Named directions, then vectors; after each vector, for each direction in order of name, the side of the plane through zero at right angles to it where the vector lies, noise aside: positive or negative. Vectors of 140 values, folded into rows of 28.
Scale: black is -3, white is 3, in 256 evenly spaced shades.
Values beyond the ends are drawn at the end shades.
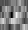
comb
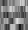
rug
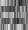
negative, negative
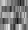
negative, negative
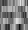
positive, positive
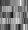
positive, positive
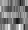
negative, negative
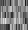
positive, positive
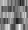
negative, negative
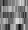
positive, positive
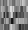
negative, positive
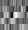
positive, negative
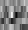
negative, positive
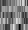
positive, positive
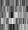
positive, negative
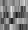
negative, positive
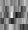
negative, positive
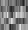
positive, negative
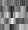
positive, negative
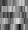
positive, positive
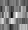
positive, negative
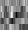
negative, positive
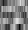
positive, positive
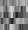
negative, positive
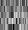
positive, negative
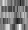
negative, negative
